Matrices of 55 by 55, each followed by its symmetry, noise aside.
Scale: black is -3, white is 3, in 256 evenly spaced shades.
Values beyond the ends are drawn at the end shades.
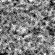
no symmetry.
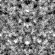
mirrored left to right.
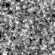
no symmetry.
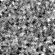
antisymmetric.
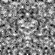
mirrored left to right.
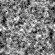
same after a half turn.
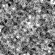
symmetric across the other diagonal.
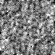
same after a half turn.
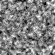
no symmetry.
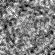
symmetric.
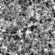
antisymmetric.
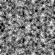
mirrored top to bottom.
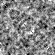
symmetric.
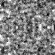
mirrored top to bottom.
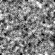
no symmetry.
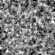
no symmetry.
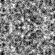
mirrored top to bottom.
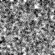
no symmetry.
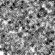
symmetric across the other diagonal.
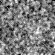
no symmetry.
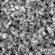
no symmetry.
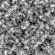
symmetric.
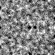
mirrored top to bottom.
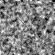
no symmetry.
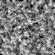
no symmetry.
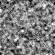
no symmetry.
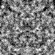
mirrored left to right.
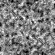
same after a half turn.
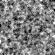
no symmetry.
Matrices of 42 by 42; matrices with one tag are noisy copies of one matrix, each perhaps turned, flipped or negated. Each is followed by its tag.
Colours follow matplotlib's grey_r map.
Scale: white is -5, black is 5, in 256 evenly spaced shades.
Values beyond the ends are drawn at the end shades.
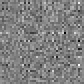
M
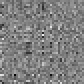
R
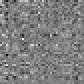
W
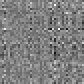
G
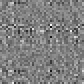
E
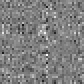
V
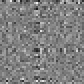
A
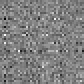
M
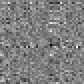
V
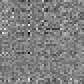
G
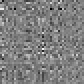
R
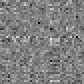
V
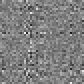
E
